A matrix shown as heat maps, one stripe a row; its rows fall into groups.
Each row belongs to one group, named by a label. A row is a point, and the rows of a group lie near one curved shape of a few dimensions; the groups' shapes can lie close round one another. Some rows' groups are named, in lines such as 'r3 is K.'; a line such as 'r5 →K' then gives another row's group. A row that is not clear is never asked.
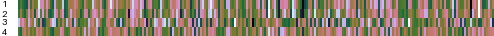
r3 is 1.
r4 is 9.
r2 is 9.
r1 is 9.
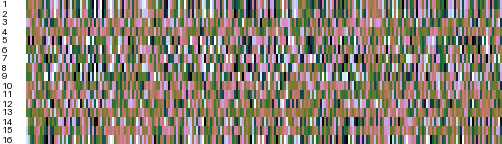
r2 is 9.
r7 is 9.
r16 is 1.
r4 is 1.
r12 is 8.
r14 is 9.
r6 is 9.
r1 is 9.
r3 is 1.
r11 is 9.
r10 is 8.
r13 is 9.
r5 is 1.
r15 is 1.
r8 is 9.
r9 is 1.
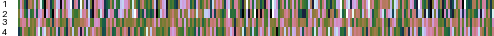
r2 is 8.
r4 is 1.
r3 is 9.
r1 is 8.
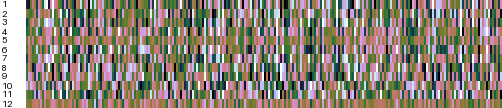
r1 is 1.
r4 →9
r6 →9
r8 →8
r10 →9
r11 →8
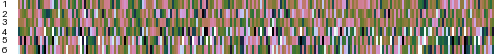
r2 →9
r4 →8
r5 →1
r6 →1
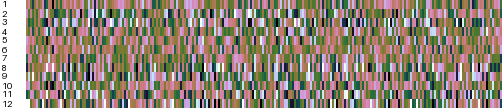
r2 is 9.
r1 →1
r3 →1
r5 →9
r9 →1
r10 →1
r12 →1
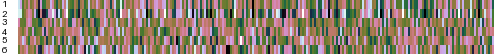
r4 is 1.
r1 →1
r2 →1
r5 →9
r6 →9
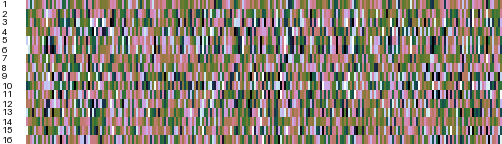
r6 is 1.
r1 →1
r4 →9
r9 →8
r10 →8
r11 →8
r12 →9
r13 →1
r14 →1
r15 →9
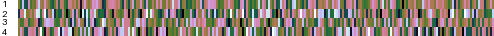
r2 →1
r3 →9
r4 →8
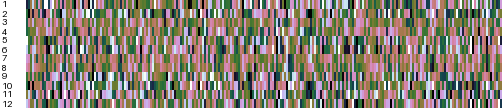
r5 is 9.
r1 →1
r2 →1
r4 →9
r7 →1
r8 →1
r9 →9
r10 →1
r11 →8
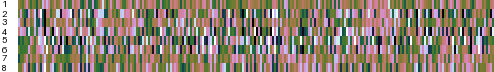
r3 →1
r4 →8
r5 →8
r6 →9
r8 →8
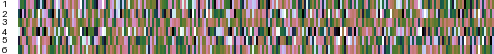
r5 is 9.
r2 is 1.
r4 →1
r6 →1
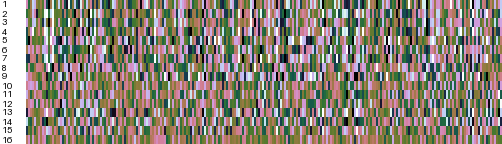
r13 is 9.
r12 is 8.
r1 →8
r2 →1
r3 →8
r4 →1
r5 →1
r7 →1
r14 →9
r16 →1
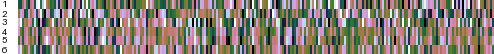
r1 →1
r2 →8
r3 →1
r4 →9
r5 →9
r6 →1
